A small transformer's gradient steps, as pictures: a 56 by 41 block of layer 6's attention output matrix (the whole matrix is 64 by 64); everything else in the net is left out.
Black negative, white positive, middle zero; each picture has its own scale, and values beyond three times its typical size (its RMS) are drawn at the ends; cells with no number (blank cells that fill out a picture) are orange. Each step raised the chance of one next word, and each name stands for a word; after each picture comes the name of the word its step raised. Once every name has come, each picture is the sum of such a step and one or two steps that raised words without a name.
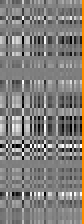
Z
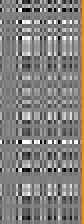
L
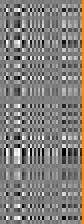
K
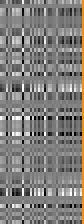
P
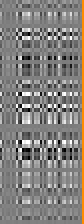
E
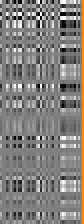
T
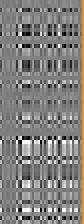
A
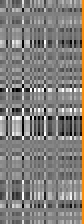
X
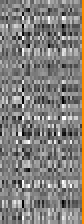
A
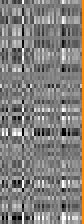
X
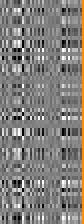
K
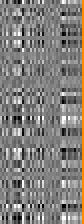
E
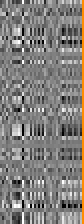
X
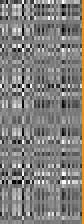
T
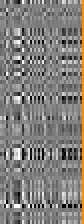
E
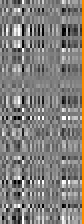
A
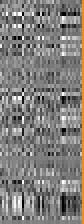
L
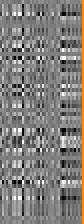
K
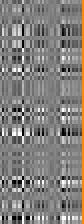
X
